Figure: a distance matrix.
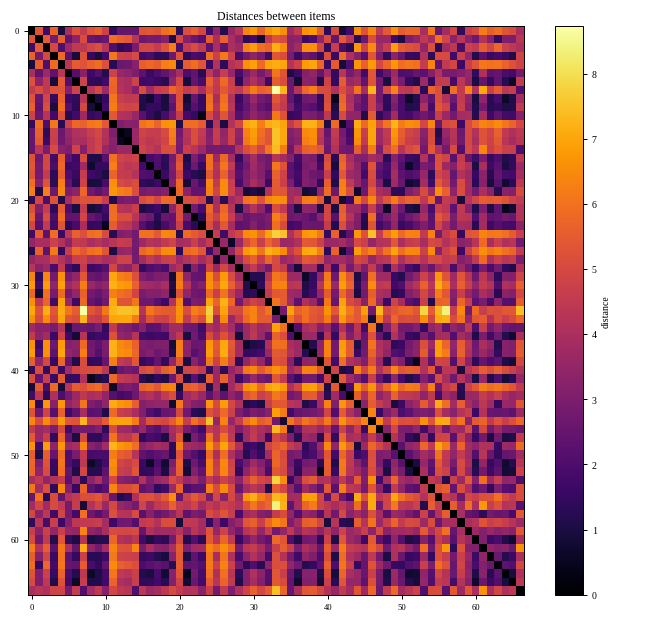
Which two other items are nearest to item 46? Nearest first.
34, 33
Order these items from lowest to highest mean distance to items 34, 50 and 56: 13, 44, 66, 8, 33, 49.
8, 66, 44, 49, 13, 33
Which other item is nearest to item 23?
10
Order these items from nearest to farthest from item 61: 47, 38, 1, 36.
36, 38, 1, 47
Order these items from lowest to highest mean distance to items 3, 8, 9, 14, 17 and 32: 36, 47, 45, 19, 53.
36, 45, 47, 19, 53
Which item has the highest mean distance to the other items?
33
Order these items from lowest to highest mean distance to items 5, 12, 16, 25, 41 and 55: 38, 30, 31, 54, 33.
54, 31, 38, 30, 33
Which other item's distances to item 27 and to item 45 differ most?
25
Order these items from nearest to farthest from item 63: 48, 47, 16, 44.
44, 16, 48, 47
